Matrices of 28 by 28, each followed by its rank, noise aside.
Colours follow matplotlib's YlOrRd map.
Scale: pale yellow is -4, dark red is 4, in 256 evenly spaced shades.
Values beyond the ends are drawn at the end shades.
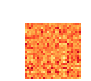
three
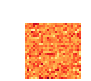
six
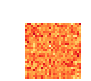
five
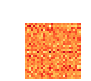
four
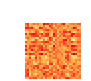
three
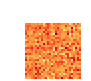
six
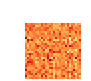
four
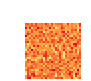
seven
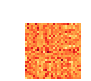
seven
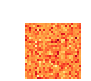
seven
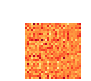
six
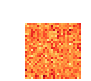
six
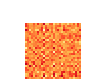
three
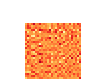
three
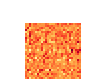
five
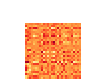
three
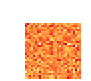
five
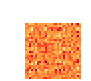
three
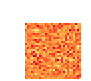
six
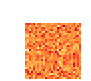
six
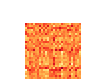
three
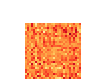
five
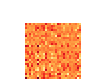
three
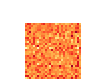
five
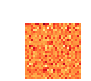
five
